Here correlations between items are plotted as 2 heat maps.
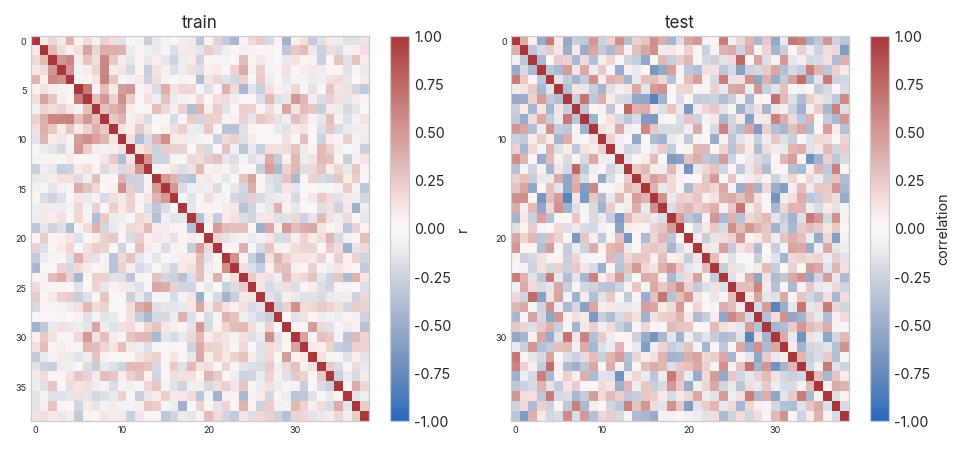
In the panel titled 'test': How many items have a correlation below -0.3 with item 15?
9
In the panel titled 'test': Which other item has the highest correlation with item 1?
16
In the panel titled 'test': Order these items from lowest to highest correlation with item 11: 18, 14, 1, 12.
1, 18, 14, 12
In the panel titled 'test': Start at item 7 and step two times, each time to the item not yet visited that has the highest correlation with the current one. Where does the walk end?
37
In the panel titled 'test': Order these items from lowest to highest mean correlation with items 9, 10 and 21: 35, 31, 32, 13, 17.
31, 17, 13, 35, 32
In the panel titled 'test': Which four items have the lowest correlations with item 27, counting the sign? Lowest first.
30, 8, 31, 6
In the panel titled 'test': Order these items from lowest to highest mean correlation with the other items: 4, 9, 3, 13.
3, 13, 9, 4
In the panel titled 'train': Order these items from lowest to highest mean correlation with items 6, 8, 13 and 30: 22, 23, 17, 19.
17, 23, 22, 19
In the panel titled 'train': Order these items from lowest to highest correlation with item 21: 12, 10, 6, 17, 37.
10, 37, 17, 6, 12
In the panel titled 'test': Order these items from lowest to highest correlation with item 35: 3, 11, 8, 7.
8, 11, 7, 3
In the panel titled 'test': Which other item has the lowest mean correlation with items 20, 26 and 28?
15
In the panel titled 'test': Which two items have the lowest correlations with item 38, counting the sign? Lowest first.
1, 16
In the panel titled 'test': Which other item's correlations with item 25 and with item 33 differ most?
28
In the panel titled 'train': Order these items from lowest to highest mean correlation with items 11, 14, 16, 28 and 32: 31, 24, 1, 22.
1, 24, 31, 22
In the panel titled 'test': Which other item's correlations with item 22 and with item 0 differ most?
12
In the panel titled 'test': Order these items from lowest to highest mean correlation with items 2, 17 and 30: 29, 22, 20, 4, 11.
29, 4, 22, 11, 20
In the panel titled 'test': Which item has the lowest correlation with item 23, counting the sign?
10
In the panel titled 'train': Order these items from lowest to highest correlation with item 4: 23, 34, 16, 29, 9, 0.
23, 29, 16, 34, 9, 0
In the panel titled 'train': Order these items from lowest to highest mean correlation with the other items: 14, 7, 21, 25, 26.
26, 25, 14, 21, 7
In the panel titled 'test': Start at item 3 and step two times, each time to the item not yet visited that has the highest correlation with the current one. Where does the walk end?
18
